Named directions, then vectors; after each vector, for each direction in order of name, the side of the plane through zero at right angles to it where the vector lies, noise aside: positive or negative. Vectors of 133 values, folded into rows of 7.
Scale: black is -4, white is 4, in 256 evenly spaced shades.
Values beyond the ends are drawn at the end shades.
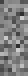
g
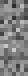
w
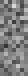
positive, negative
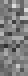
positive, negative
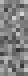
negative, negative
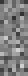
positive, positive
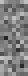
negative, negative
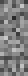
positive, positive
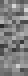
positive, negative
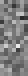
negative, positive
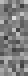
negative, negative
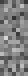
positive, positive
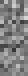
positive, negative
